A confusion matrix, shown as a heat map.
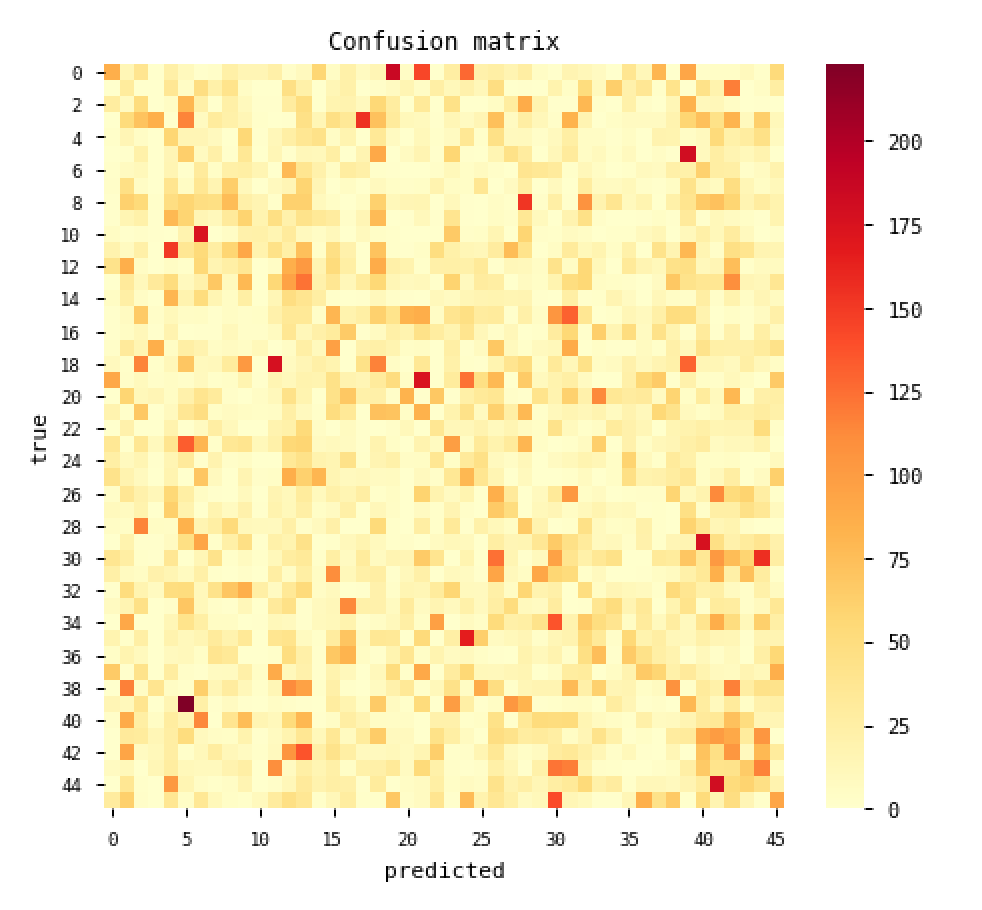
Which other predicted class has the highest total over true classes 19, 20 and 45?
24
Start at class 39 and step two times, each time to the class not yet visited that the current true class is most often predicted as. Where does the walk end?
18
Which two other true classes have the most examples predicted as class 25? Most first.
38, 35
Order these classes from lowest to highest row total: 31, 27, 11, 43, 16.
27, 16, 31, 43, 11
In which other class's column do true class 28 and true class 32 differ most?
2
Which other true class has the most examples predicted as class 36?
45
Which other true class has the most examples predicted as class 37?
0
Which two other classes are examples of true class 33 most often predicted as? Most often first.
16, 5
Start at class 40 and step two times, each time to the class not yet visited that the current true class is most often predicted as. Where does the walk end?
12
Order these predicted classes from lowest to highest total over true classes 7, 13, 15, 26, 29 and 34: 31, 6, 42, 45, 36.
36, 45, 6, 42, 31
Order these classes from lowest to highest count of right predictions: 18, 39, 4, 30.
4, 39, 30, 18
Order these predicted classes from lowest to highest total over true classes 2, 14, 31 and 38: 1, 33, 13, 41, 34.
34, 33, 41, 1, 13
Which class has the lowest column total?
10
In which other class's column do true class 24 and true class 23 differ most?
5
